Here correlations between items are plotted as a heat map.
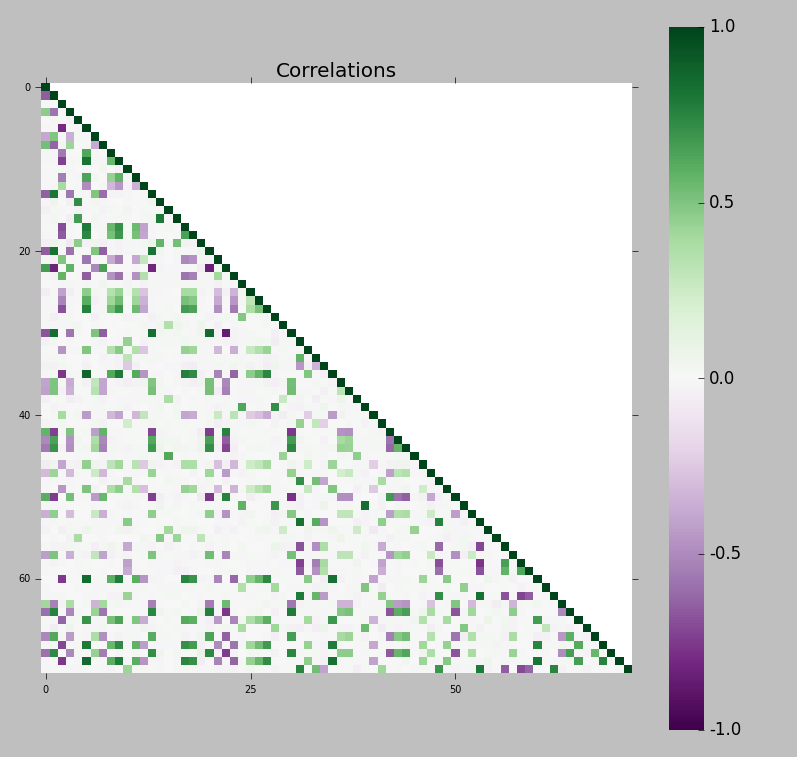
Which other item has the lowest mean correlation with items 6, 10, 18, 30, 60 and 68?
2
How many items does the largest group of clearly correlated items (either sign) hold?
22
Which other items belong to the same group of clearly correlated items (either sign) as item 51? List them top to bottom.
24, 28, 39, 61, 66
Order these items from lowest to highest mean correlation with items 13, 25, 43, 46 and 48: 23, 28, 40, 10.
23, 40, 28, 10
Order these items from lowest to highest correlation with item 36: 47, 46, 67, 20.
46, 47, 67, 20
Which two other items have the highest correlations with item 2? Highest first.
23, 21
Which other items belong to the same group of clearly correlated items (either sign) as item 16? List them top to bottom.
4, 14, 19, 55
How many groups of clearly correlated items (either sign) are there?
6
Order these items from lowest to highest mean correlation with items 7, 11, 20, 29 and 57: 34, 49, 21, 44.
21, 34, 49, 44
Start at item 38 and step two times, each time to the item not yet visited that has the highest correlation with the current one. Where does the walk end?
15
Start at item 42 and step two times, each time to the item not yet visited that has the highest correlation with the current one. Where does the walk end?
50
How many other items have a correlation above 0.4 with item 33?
5
